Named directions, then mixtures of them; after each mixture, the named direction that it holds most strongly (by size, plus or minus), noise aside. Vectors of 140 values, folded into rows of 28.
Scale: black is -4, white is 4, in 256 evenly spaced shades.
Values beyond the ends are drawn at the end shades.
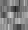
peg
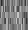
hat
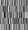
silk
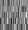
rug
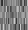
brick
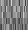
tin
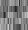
peg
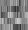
peg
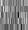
hat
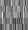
tin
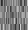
brick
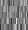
rug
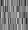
hat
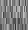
tin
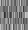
silk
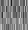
tin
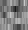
peg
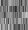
peg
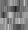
peg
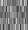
brick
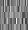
hat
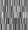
tin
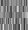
brick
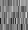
rug
